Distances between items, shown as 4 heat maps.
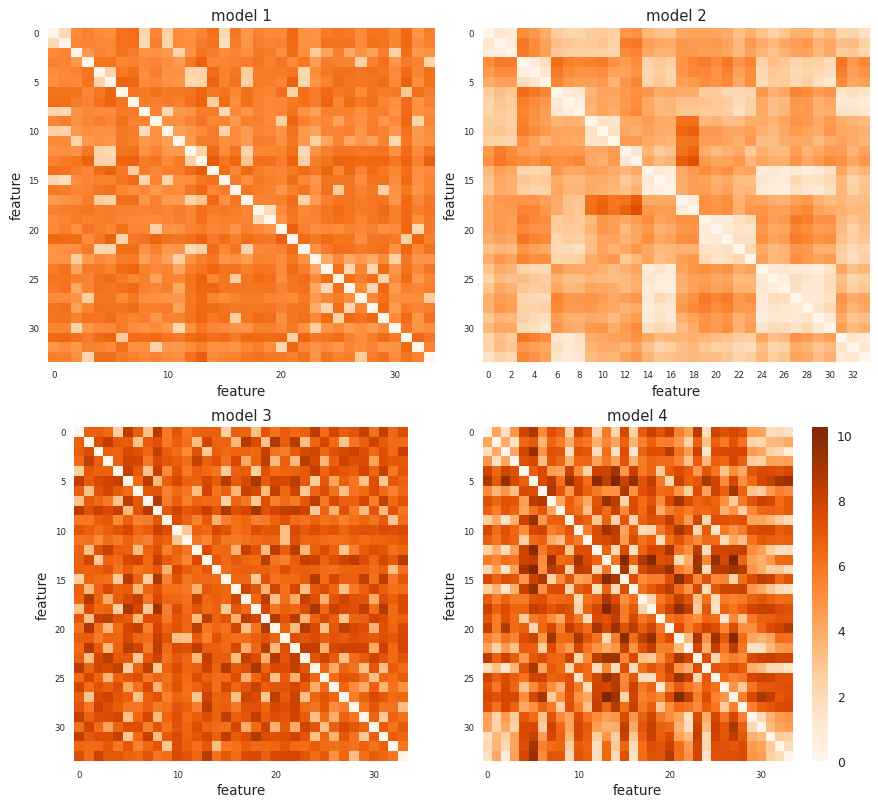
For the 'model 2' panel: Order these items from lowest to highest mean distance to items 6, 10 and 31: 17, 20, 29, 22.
22, 20, 29, 17
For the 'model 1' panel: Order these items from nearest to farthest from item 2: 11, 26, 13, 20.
11, 26, 20, 13
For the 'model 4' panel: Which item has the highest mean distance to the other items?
5
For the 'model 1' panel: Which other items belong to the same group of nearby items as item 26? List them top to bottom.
24, 28
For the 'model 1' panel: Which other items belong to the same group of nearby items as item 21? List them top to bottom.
6, 31
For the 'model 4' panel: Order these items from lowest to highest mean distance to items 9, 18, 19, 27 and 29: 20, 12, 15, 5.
15, 12, 20, 5
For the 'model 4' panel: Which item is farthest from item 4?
14
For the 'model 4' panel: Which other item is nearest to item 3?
1
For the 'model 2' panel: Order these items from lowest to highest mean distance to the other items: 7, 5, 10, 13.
7, 5, 10, 13
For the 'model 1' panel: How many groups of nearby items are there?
10
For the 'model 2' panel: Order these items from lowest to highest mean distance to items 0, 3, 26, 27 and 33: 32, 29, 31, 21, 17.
29, 32, 31, 17, 21
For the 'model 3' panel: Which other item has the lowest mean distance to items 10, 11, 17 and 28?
21
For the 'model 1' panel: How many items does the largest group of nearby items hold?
6
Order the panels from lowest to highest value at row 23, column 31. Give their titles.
model 2, model 1, model 3, model 4
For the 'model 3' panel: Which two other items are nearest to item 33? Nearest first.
28, 26
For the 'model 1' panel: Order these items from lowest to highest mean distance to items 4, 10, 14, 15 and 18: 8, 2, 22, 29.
8, 22, 2, 29
